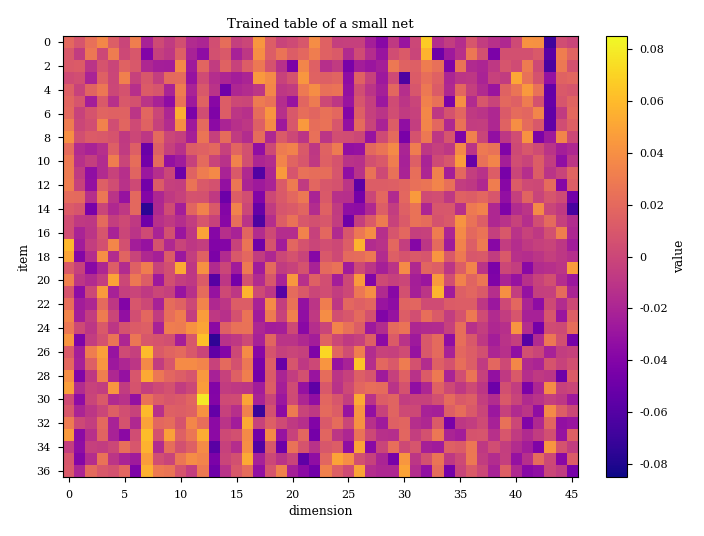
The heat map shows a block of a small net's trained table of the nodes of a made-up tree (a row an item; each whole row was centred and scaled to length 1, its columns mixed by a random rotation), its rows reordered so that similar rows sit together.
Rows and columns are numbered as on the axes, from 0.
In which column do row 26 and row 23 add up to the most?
23
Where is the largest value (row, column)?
30, 12
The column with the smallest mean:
13
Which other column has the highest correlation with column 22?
41
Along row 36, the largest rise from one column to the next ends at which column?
7
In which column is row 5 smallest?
43
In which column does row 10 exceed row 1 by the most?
38
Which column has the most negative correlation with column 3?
4
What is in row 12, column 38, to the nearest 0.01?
0.03
